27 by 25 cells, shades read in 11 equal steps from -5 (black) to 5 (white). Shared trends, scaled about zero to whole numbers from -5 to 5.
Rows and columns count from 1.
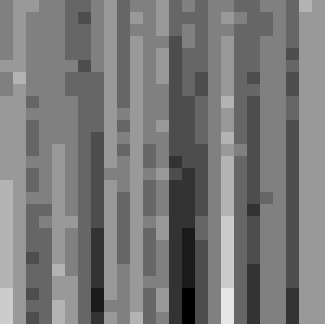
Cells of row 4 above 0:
6
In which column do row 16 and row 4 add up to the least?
14
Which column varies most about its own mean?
15
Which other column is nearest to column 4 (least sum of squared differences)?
12
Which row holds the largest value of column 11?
27
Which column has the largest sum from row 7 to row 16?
18
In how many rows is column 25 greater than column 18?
2
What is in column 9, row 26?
0
